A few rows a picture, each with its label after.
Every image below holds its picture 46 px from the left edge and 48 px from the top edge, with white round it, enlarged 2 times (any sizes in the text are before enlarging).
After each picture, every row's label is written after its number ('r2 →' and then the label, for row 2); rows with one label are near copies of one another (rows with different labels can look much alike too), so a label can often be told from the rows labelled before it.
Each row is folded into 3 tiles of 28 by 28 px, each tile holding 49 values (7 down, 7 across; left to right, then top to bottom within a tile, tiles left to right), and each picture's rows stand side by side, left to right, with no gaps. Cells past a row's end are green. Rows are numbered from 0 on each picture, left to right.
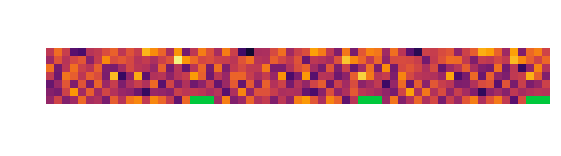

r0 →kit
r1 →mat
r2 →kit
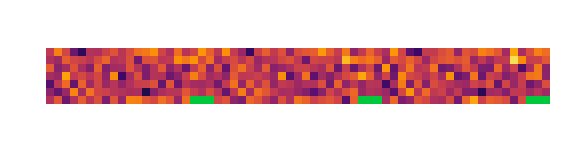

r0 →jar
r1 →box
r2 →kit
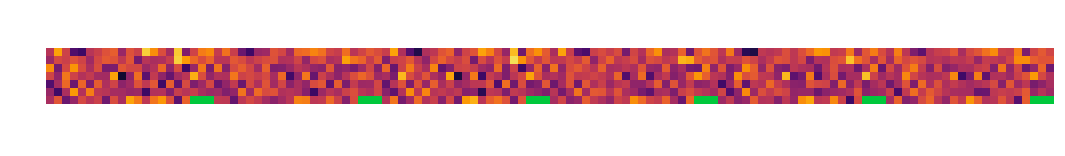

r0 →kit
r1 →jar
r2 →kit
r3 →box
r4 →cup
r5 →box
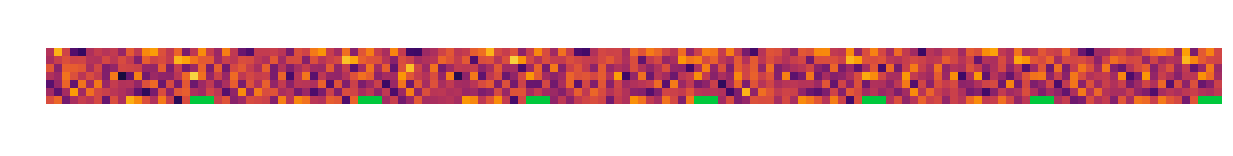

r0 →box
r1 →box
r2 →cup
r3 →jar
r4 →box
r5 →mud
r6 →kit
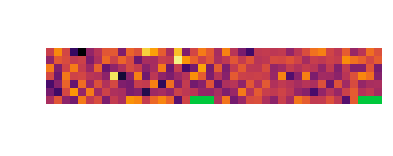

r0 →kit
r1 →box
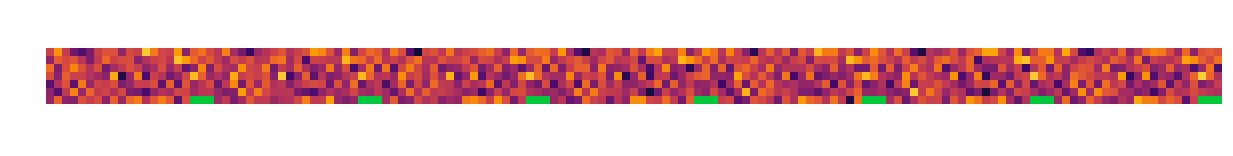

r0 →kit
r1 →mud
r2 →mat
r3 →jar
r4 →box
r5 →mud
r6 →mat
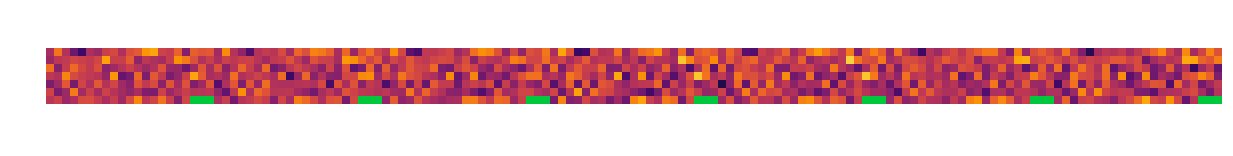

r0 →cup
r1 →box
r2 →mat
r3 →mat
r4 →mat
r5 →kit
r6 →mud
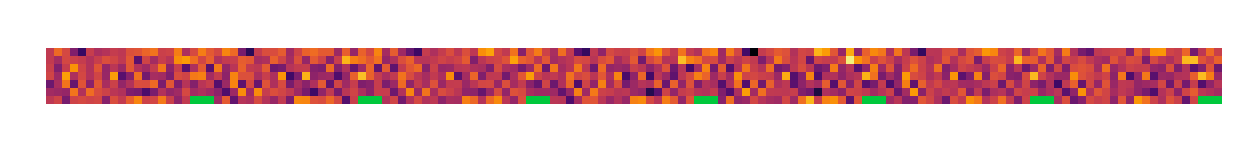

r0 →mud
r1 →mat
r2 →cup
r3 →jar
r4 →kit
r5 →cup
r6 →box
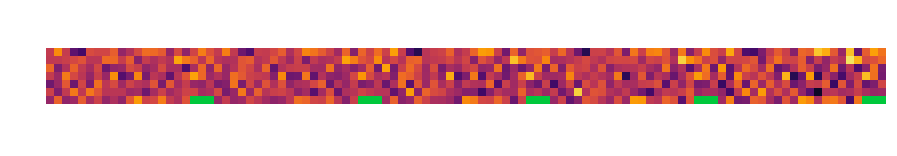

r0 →mat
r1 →mat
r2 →mat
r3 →box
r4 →kit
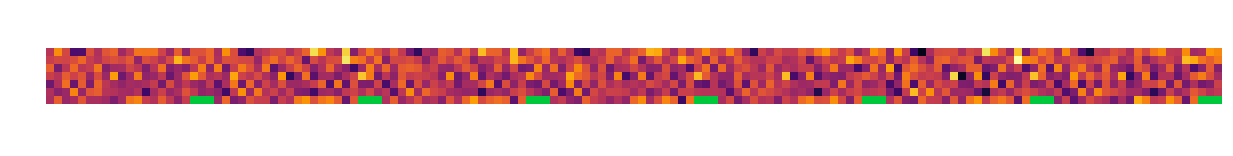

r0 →mat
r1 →kit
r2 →kit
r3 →cup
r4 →jar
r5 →kit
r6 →jar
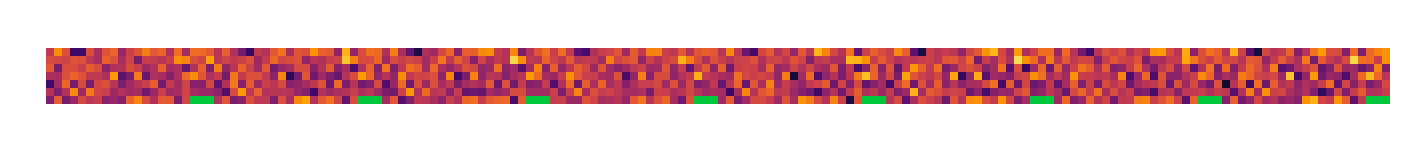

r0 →mat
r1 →kit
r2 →kit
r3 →cup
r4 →box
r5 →mud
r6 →kit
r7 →mat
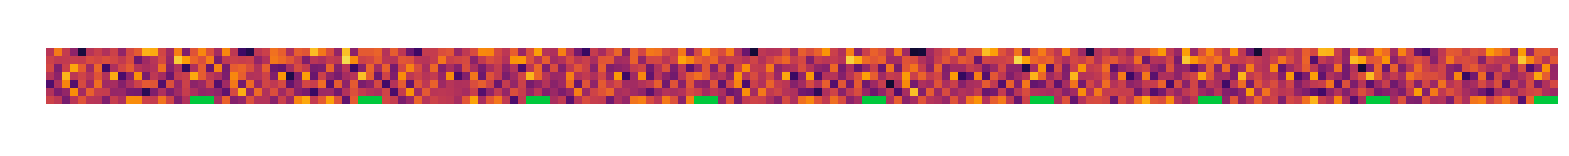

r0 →mud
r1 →kit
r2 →cup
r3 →jar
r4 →mud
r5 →cup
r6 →mud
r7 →mud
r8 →kit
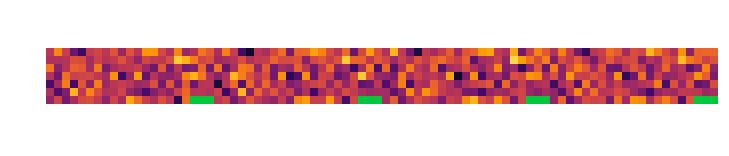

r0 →box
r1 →cup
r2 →mud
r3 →kit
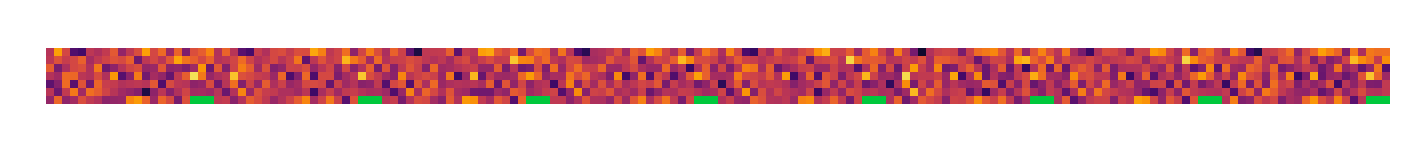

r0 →mat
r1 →cup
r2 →box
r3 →cup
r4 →cup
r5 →mud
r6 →box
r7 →mat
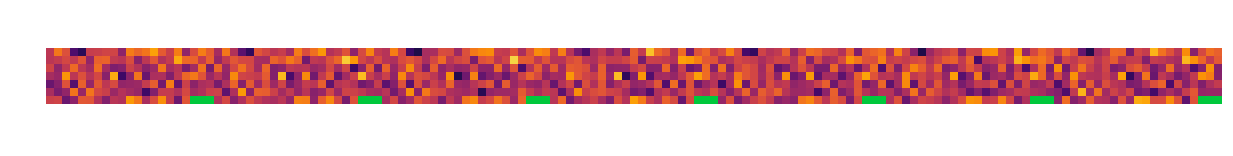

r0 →jar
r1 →cup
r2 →jar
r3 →box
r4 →mat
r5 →mud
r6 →kit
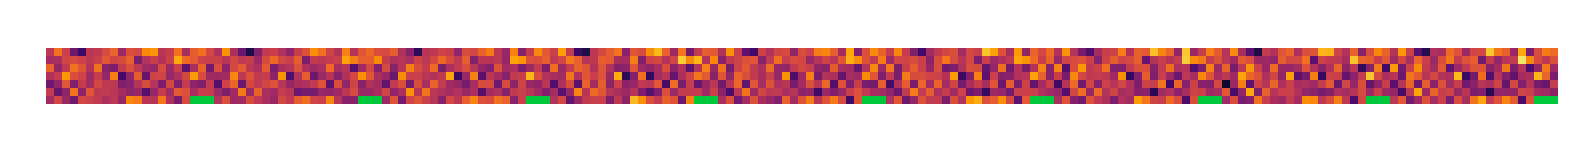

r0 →cup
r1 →mud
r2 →mud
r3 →jar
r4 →kit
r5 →kit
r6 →kit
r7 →cup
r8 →kit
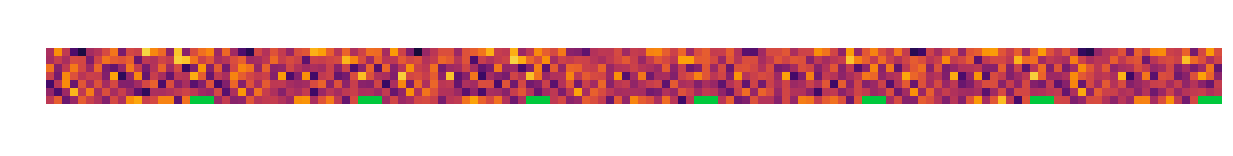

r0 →kit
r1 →cup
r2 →mud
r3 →box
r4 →kit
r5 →cup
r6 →cup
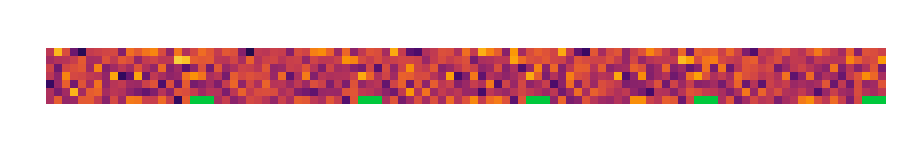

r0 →box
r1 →box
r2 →kit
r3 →mat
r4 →mat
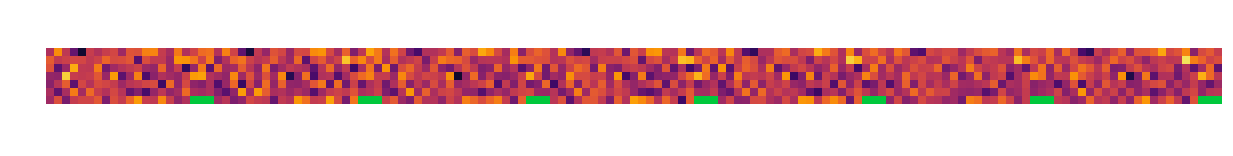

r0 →mud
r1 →jar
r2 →kit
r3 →box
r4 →kit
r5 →mat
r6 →cup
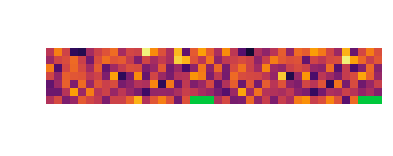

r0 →kit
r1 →kit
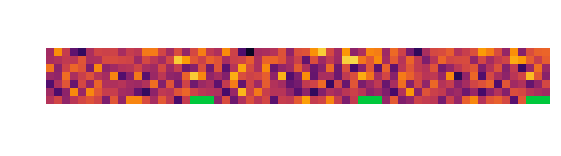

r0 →box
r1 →mud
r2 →kit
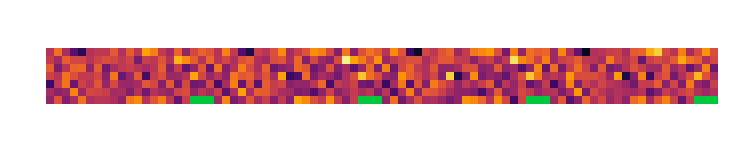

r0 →cup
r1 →mat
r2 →mat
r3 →cup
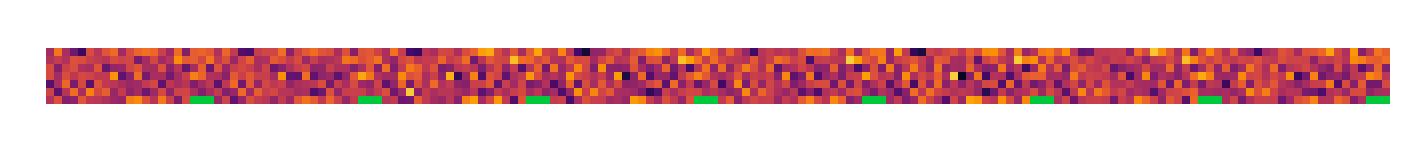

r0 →mat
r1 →mat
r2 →cup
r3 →jar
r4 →mud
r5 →jar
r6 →box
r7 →mud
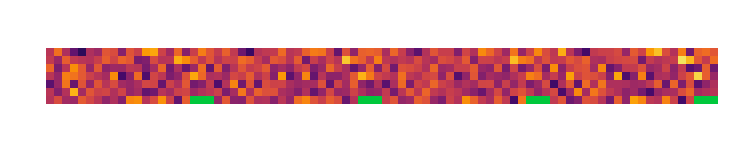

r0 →cup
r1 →mat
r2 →box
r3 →box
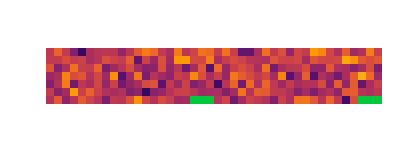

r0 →mud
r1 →box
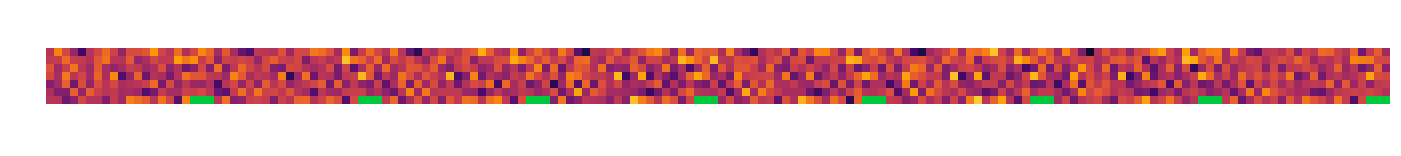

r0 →jar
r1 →kit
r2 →kit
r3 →mat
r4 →box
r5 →cup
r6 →mud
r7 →box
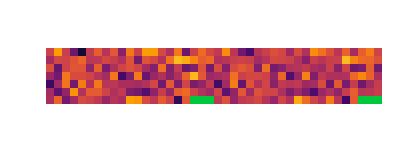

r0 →box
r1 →box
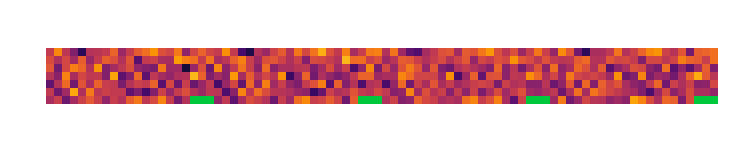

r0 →mud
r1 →jar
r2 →cup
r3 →mat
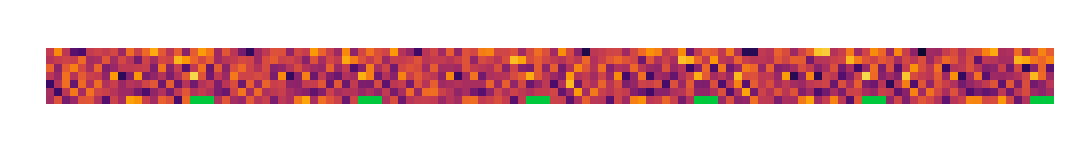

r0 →box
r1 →kit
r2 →box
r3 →mud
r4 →cup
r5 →mud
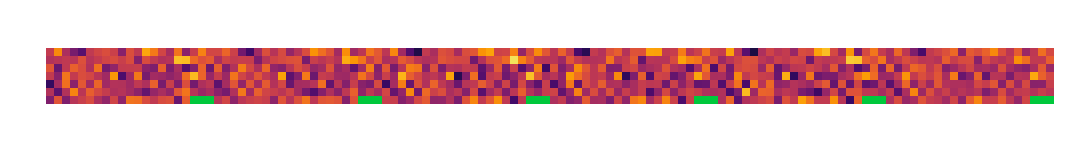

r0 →box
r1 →kit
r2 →cup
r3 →cup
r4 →box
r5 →cup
